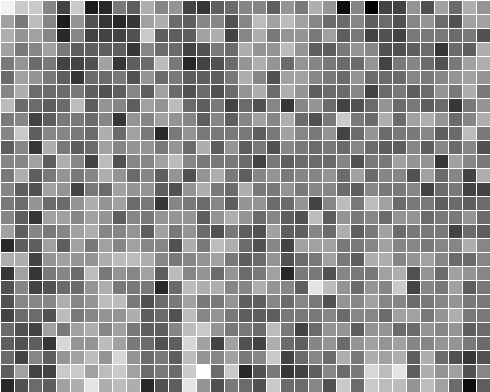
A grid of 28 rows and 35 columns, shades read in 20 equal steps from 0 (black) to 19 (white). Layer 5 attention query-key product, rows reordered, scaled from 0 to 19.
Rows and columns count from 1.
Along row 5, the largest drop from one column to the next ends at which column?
9
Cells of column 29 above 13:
3
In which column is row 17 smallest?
33
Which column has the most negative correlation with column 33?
1
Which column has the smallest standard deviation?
26
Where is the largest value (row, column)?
27, 15
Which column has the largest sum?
8
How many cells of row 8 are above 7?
24
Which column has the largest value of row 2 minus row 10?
12
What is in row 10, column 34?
14
